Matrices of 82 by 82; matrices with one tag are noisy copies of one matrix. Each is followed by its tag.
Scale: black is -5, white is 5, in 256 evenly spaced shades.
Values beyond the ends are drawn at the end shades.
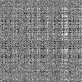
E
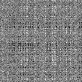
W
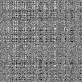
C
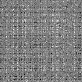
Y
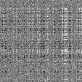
E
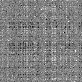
W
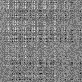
C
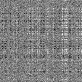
E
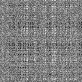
W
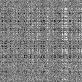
E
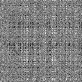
W
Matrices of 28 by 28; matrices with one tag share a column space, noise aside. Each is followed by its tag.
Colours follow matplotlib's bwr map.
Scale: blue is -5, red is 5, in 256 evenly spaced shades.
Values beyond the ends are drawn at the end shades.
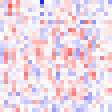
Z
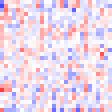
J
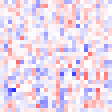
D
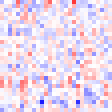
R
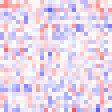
J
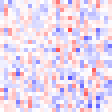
D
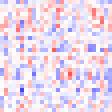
D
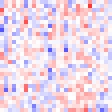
J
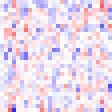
J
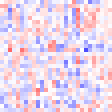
D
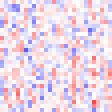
D
